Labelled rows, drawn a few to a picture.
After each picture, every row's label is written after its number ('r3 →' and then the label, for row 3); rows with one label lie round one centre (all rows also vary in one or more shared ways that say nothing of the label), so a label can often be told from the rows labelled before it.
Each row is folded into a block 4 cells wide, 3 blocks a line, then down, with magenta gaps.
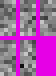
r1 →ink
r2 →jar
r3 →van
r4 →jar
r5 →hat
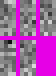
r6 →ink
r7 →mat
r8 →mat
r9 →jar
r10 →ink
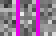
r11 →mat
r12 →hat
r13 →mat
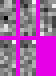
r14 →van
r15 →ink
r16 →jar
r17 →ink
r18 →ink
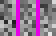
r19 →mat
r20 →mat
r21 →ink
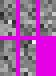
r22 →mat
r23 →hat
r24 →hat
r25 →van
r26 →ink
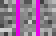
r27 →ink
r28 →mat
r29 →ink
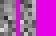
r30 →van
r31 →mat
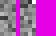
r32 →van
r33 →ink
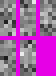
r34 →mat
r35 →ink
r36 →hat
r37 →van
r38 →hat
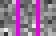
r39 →ink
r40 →ink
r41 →jar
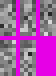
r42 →hat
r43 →van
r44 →mat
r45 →ink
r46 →mat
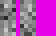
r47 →van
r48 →hat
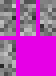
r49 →jar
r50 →jar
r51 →hat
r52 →hat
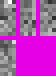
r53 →van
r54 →mat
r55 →jar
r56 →ink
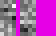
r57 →jar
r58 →hat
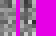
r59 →mat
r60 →mat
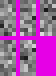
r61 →hat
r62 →jar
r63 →jar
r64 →hat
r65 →van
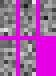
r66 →ink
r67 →ink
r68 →van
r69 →mat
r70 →hat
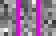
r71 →ink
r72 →ink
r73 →mat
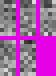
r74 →jar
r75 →ink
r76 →mat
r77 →ink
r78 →jar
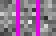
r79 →hat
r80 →hat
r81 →van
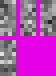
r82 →ink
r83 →hat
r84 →jar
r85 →hat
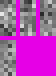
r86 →hat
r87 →jar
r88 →mat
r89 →mat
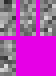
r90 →jar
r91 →hat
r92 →jar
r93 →van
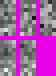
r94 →ink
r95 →jar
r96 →hat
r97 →ink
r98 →ink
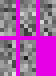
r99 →jar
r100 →hat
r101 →mat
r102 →mat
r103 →van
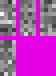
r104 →hat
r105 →mat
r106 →jar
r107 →mat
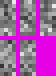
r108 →ink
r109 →van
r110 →jar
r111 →hat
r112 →hat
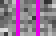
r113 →ink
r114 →jar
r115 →jar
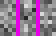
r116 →hat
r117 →van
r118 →hat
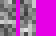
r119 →hat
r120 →ink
